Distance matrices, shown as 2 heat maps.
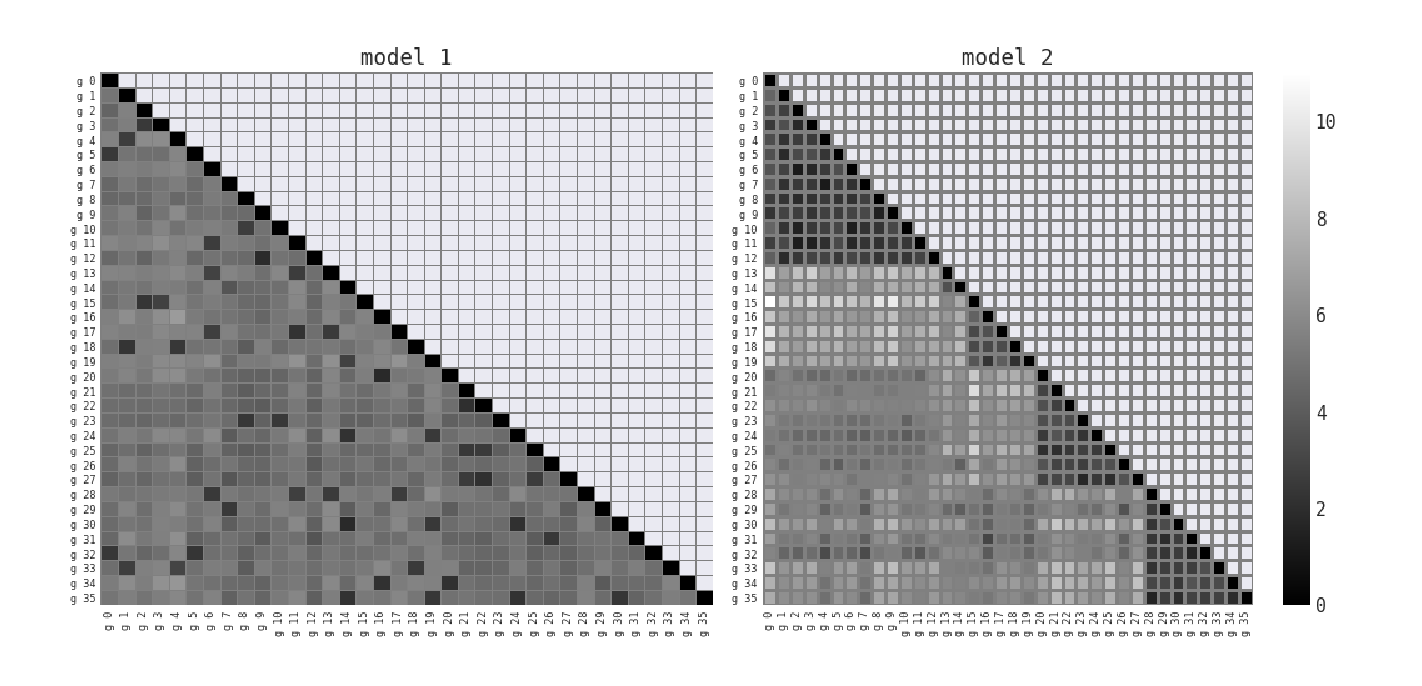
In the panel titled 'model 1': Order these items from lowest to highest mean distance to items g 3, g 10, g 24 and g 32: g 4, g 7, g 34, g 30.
g 30, g 7, g 34, g 4
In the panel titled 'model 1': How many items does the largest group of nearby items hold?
5
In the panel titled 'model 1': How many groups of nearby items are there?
11
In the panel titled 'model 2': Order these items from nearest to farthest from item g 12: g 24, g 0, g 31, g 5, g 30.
g 5, g 0, g 24, g 31, g 30
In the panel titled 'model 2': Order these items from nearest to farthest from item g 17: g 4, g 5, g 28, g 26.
g 28, g 26, g 4, g 5
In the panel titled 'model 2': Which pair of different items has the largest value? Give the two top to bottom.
g 0, g 15
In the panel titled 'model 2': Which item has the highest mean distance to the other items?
g 15
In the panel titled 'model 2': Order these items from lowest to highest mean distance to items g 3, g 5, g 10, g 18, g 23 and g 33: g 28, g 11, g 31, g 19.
g 11, g 31, g 28, g 19
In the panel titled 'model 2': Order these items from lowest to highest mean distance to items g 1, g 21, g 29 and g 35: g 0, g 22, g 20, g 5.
g 5, g 20, g 22, g 0
